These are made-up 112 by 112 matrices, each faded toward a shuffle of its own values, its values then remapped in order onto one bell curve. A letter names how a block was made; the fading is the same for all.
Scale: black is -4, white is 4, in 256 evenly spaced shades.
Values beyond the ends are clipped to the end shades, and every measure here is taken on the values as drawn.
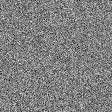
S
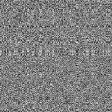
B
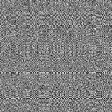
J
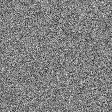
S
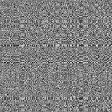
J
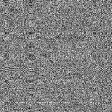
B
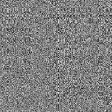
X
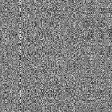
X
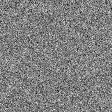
S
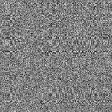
B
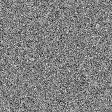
S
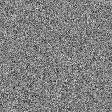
S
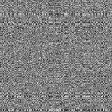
J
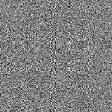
X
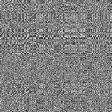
J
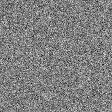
S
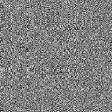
X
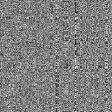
X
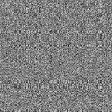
B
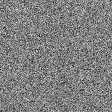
S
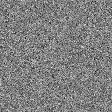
S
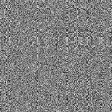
X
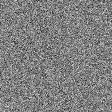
S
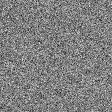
S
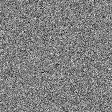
S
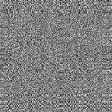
B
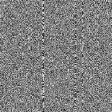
X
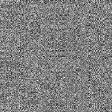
X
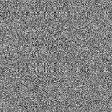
B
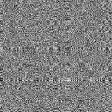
B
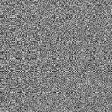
B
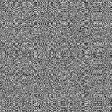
J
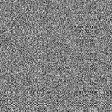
B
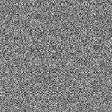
B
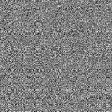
B
